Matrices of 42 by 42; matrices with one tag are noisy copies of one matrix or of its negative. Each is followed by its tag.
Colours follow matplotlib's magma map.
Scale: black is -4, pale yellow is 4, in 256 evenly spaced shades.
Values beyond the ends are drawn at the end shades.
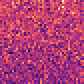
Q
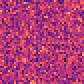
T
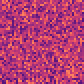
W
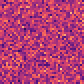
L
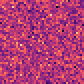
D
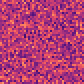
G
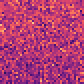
Q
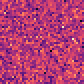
W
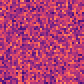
W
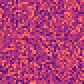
T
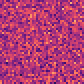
D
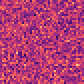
G
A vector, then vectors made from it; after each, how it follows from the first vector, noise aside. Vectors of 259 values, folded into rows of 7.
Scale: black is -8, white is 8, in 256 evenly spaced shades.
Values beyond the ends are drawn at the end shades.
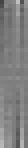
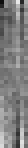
scaled up.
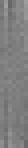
reversed, shrunk.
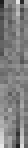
scaled up.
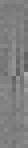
wrapped around, negated, shrunk.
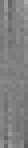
reversed, shrunk.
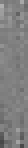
negated, partly zeroed.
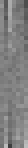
reversed, negated.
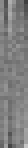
reversed, negated.
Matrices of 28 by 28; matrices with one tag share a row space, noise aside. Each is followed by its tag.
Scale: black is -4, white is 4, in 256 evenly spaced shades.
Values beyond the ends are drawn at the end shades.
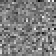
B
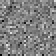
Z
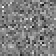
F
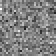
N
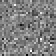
F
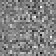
F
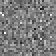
F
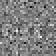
N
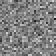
N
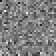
N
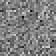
Z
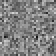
B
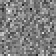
Z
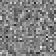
N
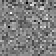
F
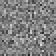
F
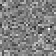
B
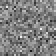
N
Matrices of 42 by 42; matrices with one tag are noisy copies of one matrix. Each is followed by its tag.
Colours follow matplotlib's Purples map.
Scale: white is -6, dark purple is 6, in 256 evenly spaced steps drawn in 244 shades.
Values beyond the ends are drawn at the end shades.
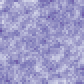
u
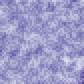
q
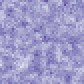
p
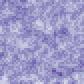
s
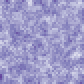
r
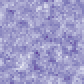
p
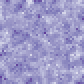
r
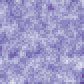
q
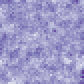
q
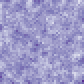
r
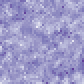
s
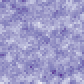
s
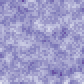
s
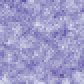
s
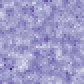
p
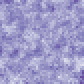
q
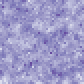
s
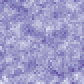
s
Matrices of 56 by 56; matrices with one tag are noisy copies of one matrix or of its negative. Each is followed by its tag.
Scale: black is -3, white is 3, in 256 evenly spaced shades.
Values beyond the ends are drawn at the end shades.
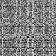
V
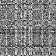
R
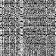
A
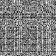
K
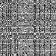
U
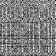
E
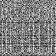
E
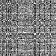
U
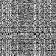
U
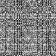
K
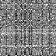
R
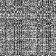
K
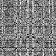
V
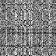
R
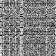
A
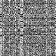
A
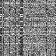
A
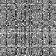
R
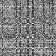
V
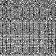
E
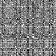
V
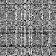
R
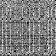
E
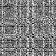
V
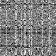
R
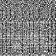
E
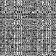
K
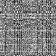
K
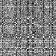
V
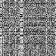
A
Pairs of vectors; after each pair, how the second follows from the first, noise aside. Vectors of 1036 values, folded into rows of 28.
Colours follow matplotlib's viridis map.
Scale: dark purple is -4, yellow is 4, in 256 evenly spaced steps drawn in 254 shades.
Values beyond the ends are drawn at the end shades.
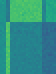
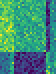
reversed, negated, scaled up.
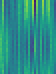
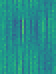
wrapped around, negated, shrunk.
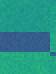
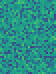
shuffled.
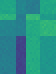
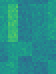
wrapped around, negated, shrunk.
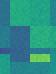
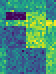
reversed, negated, scaled up.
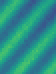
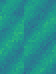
wrapped around, negated, shrunk.
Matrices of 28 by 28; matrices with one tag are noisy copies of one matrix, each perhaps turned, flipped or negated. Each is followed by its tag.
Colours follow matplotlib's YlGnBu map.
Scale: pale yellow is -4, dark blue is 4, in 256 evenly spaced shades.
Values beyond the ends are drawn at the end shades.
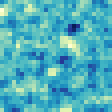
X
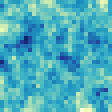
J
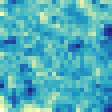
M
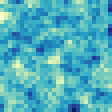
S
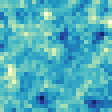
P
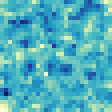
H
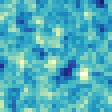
X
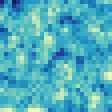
S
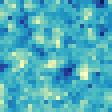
X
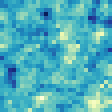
P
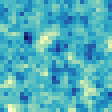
X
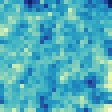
M
